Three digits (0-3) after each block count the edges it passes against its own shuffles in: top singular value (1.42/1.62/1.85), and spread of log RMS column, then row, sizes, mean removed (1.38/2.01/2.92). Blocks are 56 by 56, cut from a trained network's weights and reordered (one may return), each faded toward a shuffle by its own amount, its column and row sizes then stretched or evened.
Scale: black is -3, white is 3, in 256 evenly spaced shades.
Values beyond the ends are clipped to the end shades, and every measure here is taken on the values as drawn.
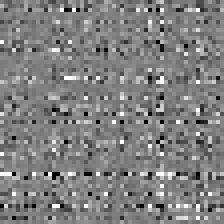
2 2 3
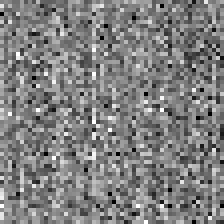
1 1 0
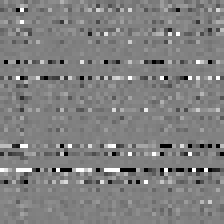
3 1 3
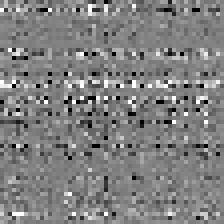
1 2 3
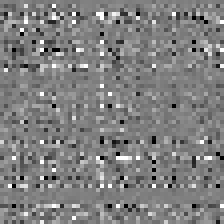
0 2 3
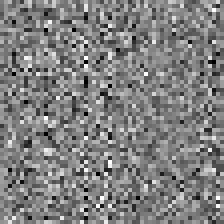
2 2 0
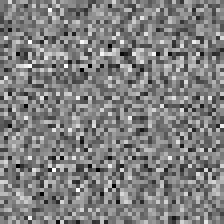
1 0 2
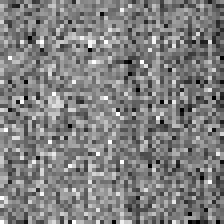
2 0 1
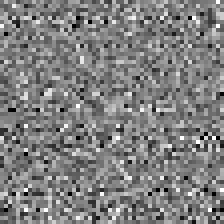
0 0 2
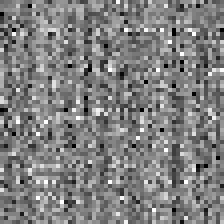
2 0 1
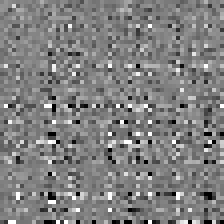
3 2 3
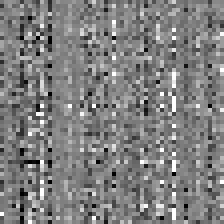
3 3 1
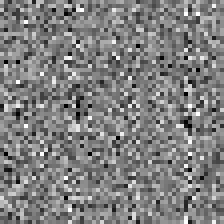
0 2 0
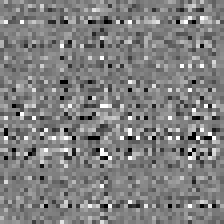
2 2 3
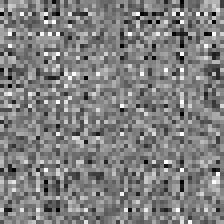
3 2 2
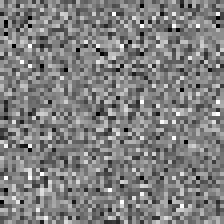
0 1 1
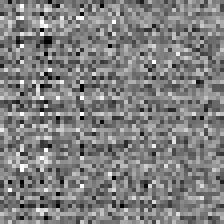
3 2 0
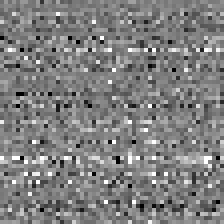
1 0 3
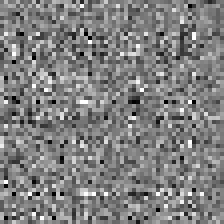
2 2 2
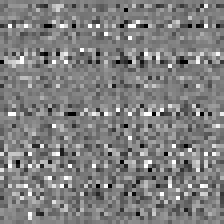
1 0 3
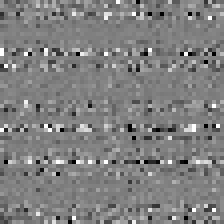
1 1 3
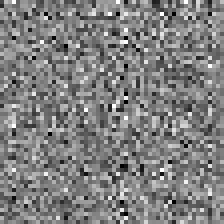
1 2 1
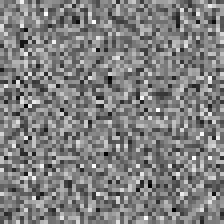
1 1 0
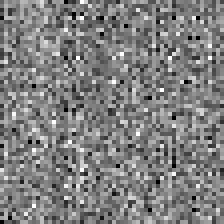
0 1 0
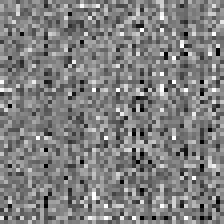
1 2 1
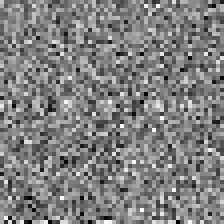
2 0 1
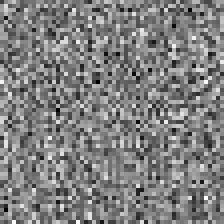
3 1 0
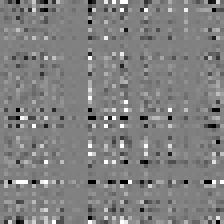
2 3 3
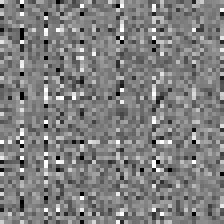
3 3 1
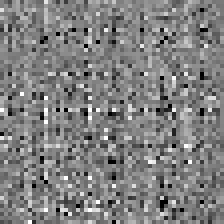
1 2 2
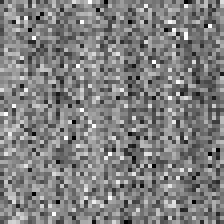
1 0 0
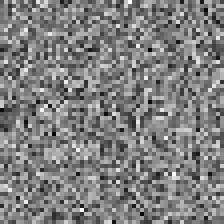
2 0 0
